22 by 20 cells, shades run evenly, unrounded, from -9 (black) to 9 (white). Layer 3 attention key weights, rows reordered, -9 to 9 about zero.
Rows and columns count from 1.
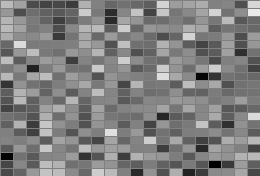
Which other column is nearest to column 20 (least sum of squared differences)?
11
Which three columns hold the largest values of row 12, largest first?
8, 2, 3
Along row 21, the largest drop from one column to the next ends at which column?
17
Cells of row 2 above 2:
6
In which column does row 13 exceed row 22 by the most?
15
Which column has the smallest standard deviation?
14
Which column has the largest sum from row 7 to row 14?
13
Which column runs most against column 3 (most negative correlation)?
16
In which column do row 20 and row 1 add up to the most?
20
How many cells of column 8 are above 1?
12
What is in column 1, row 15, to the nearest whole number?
-1
